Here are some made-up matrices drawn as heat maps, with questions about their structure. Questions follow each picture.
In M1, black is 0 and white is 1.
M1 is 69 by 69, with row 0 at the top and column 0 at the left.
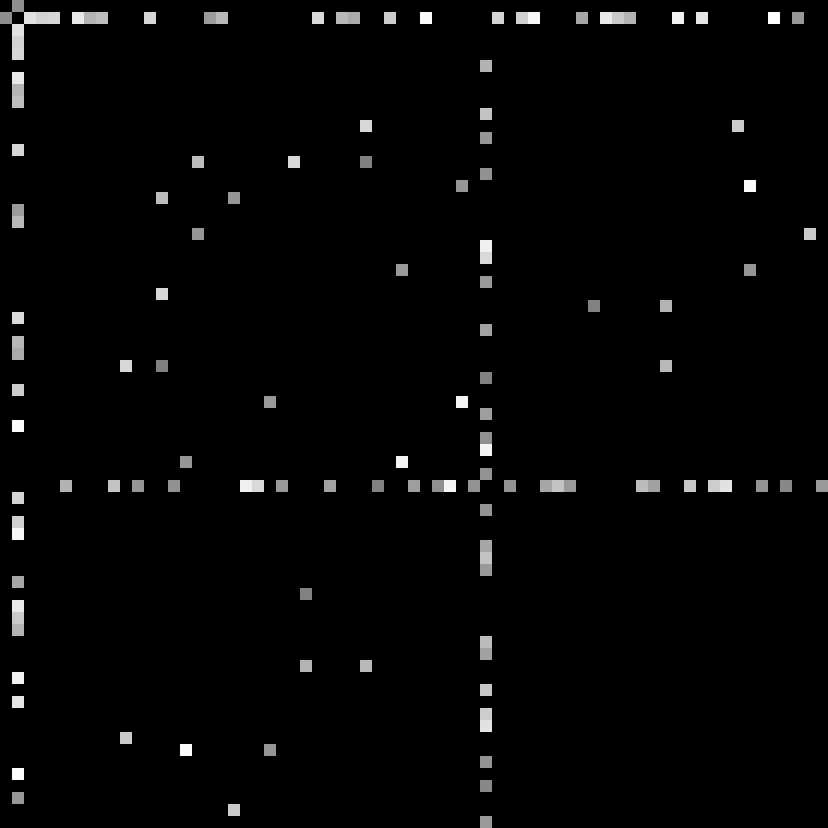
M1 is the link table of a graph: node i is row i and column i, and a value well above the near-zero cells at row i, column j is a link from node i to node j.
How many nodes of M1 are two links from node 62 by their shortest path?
2
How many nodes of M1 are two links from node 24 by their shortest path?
2
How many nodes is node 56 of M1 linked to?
1
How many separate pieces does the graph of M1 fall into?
4
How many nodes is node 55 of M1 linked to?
2
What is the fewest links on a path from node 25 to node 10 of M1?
3
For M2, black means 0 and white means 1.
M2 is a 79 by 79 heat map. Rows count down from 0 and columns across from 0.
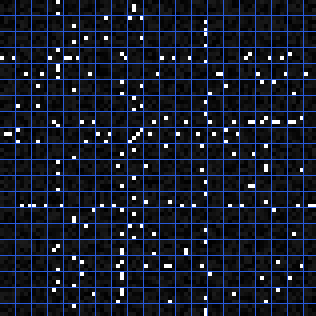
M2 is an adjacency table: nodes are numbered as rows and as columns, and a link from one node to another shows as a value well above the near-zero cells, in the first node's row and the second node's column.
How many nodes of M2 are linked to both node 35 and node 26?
2
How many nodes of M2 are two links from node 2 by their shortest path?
9
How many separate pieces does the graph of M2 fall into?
7
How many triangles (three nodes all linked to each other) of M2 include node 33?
0
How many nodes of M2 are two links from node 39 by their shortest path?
8
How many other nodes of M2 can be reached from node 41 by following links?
6
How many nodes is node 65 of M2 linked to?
3
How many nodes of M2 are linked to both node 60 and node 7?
1
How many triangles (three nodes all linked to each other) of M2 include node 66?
6
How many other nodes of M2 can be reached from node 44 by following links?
10
